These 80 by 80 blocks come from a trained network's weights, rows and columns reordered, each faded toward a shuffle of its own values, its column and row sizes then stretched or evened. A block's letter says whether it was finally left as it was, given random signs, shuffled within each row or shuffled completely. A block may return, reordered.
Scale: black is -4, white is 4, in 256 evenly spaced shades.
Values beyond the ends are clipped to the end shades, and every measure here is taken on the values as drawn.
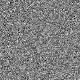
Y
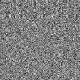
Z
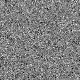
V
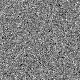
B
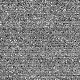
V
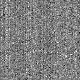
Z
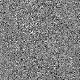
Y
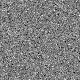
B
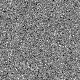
B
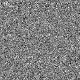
Y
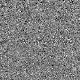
Y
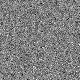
B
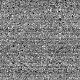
Z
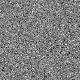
V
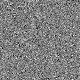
V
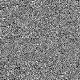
Z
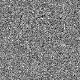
Y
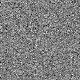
Y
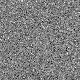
B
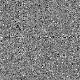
Y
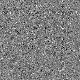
Y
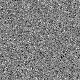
B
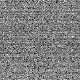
Z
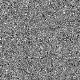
Y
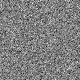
B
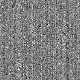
Z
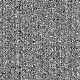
Z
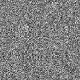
Z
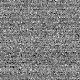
Z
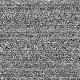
V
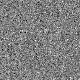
V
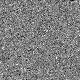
B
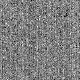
Z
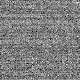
Z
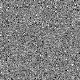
Y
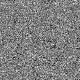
V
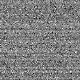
Z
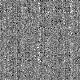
Z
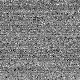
V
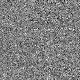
Y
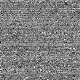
Z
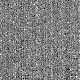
Z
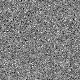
V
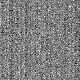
Z
